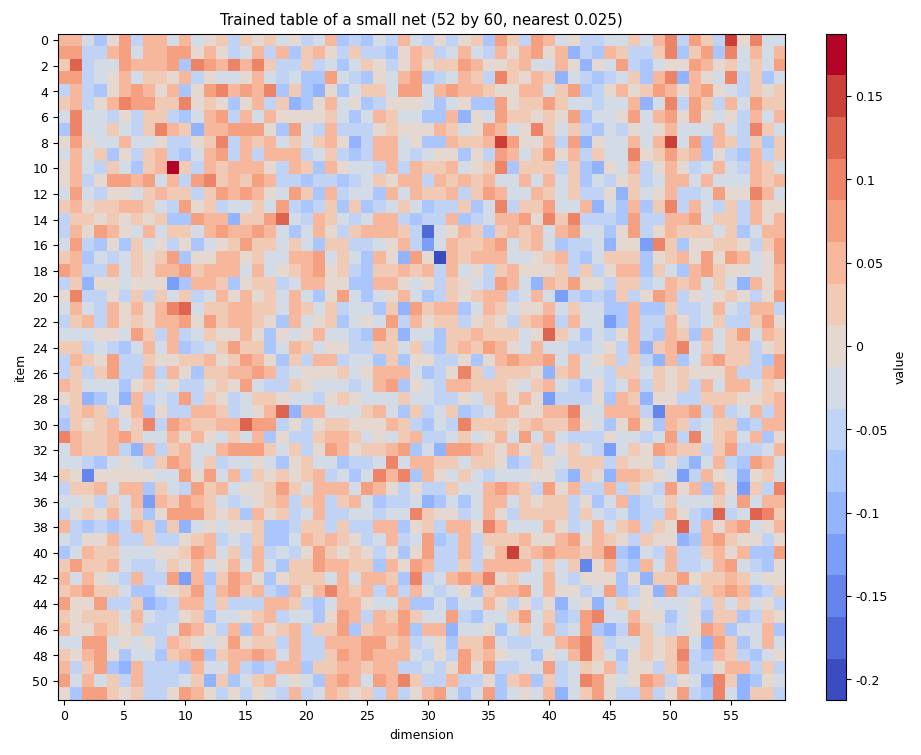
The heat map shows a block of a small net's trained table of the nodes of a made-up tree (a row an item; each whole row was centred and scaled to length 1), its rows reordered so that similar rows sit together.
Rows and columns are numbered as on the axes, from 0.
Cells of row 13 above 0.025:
12
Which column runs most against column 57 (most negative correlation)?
23
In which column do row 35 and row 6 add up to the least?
56
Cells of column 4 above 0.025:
15
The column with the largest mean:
50
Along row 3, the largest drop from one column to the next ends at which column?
51
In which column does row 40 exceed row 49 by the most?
37
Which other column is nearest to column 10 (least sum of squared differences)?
4
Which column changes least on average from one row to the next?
1
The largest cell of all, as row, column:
10, 9
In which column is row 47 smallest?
53
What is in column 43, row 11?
-0.075
